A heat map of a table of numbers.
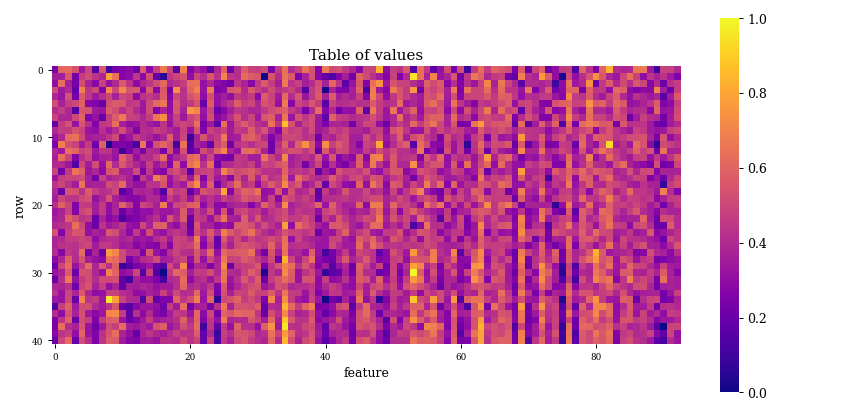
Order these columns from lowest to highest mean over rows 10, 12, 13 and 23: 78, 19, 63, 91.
91, 19, 78, 63
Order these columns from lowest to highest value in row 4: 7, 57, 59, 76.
7, 59, 57, 76
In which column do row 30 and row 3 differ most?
16
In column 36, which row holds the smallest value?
1
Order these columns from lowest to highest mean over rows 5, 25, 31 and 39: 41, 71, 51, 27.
71, 41, 51, 27
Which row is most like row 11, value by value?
0
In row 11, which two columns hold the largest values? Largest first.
82, 48
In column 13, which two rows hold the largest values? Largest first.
11, 0
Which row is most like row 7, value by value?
5
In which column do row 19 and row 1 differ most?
53
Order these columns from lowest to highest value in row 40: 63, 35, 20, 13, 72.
13, 20, 35, 72, 63
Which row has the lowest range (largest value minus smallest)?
9
